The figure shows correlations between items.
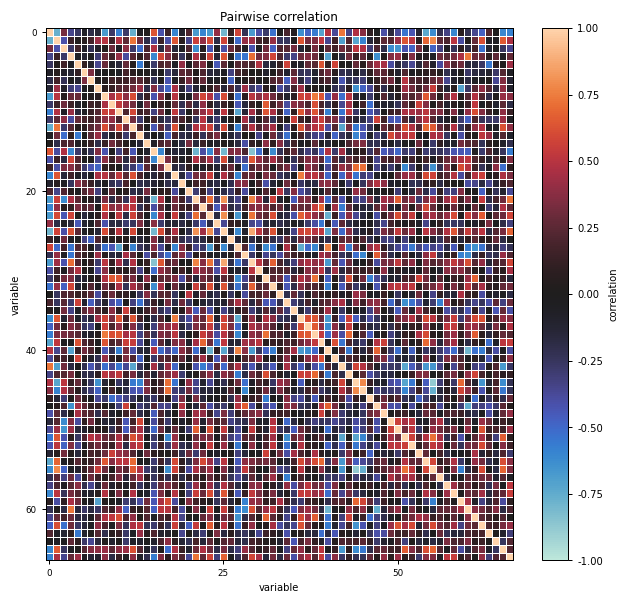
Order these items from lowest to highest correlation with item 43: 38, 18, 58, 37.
58, 18, 37, 38
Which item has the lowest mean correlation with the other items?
0
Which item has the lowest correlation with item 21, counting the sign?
15
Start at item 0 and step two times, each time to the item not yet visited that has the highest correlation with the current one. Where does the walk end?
44
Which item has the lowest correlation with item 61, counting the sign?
27
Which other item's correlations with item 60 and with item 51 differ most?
17
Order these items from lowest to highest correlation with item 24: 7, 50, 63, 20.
20, 50, 7, 63
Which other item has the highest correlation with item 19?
47
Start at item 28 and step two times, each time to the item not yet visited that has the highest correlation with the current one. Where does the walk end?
40
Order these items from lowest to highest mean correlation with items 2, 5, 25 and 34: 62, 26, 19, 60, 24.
24, 62, 60, 26, 19
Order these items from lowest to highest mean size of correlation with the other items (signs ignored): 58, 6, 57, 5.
5, 6, 57, 58
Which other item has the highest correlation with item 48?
39
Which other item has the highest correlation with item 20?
33
